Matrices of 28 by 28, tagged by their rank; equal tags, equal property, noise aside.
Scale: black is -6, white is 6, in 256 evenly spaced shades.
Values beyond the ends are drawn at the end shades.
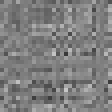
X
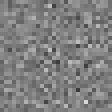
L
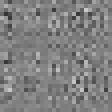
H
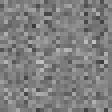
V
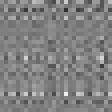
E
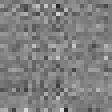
H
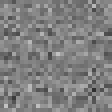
L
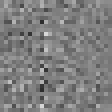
E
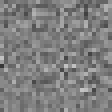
L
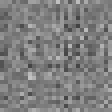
X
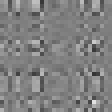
E
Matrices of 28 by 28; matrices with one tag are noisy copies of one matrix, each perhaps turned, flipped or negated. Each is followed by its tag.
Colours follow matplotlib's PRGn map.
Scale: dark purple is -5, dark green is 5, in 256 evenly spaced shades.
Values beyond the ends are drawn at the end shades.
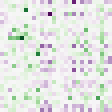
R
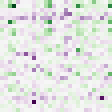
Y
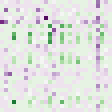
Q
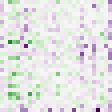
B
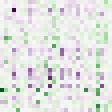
Q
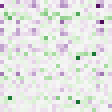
Y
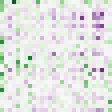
B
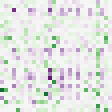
Q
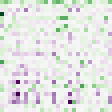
B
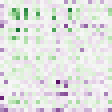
B
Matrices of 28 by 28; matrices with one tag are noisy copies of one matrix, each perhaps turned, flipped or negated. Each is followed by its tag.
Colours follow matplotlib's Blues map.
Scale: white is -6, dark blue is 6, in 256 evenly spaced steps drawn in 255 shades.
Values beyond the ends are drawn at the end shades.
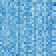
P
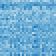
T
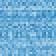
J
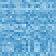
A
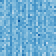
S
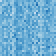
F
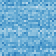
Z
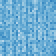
S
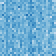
Z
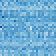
J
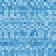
J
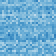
F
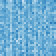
S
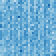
S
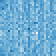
S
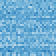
P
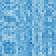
A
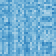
A
